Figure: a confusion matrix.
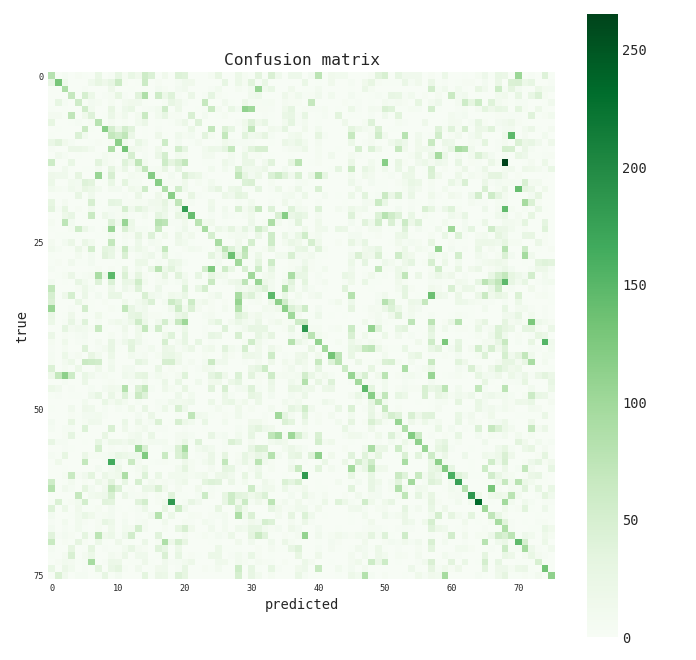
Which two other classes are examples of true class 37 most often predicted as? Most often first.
72, 20
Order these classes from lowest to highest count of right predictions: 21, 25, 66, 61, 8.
66, 25, 8, 21, 61
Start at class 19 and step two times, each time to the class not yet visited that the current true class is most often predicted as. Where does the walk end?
68
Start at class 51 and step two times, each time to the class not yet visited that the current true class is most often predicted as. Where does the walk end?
28
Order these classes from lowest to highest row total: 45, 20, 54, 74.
74, 54, 20, 45
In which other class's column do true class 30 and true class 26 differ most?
9
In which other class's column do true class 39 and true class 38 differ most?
48
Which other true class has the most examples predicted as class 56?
34
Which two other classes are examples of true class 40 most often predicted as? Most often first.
74, 59
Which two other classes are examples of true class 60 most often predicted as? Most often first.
38, 11
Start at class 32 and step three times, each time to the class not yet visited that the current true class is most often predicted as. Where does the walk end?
70
